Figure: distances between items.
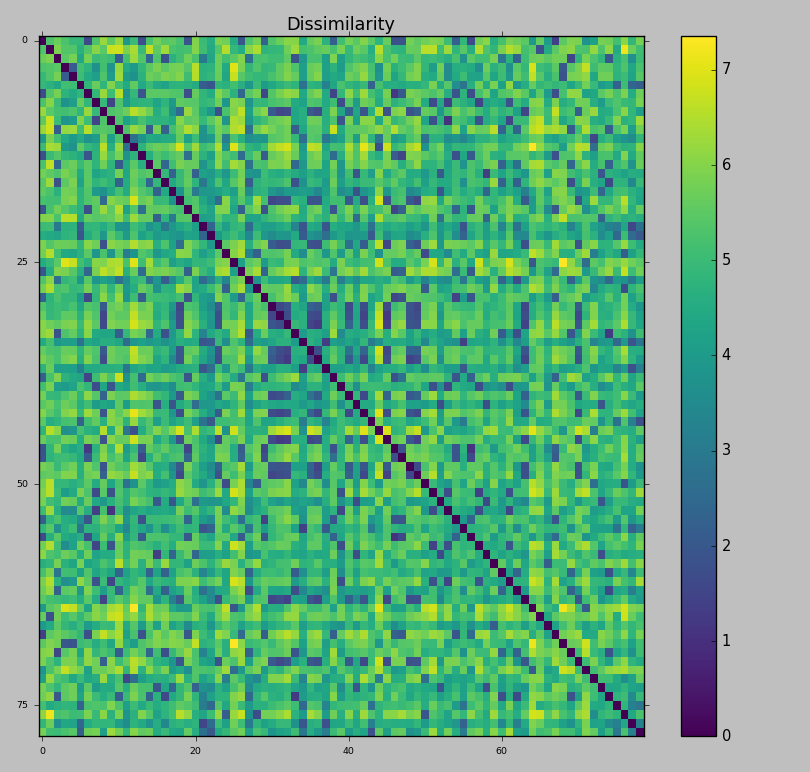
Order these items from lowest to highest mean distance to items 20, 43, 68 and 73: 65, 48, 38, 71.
48, 38, 65, 71
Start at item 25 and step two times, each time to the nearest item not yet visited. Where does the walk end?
71
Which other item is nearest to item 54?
29
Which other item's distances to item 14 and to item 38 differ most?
10
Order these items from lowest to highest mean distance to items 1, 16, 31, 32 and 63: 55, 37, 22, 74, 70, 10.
70, 22, 74, 37, 55, 10
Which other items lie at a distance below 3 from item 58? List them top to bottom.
15, 17, 20, 41, 52, 73
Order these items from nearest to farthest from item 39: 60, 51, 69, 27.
51, 27, 60, 69
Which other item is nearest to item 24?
50
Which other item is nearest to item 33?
74
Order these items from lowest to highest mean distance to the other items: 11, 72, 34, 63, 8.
34, 63, 11, 8, 72
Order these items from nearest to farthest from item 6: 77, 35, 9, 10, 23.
77, 9, 35, 23, 10
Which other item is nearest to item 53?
9
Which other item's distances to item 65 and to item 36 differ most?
32
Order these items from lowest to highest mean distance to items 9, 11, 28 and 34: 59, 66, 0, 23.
66, 0, 59, 23
